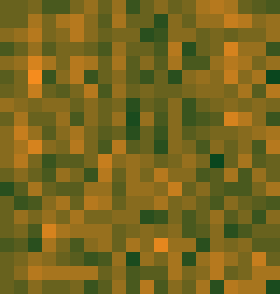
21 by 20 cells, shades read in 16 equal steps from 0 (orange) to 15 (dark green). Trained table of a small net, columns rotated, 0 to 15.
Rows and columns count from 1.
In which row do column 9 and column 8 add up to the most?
10
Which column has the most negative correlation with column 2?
12
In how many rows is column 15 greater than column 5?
14
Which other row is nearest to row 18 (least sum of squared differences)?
15
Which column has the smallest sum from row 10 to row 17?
8
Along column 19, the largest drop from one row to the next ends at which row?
19
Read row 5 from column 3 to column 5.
2 5 8
